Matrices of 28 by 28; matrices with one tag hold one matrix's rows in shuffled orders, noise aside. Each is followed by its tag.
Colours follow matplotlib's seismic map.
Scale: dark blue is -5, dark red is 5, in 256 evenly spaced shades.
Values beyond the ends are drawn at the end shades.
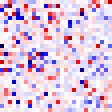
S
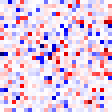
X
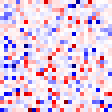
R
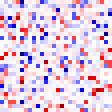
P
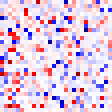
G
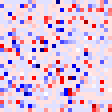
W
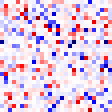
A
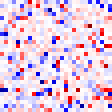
X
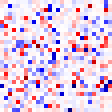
A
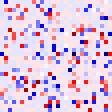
A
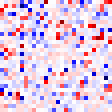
P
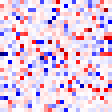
X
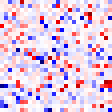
X
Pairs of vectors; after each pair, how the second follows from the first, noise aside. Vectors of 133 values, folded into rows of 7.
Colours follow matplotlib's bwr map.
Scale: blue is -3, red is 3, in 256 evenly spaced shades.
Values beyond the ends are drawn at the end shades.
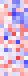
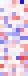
wrapped around, negated, partly zeroed.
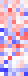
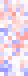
shrunk.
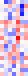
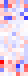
wrapped around, partly zeroed.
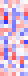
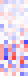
partly zeroed.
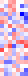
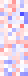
shrunk.
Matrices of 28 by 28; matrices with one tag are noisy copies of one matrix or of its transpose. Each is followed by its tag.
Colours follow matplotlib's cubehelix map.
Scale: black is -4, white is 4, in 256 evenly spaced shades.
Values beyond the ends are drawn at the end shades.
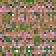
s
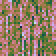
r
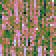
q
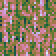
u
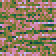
r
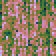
q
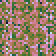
s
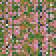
s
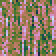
r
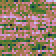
q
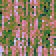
q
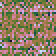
s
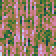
q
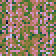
s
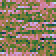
r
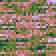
q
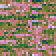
u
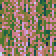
q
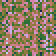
s
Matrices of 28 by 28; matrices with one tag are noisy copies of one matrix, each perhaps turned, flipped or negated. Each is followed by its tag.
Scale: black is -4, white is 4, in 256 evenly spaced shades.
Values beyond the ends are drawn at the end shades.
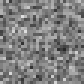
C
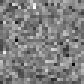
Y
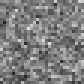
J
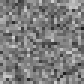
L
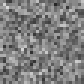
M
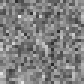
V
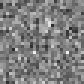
C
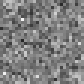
L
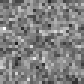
V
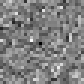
L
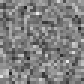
L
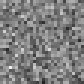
M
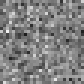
C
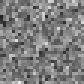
V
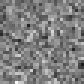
V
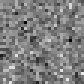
M
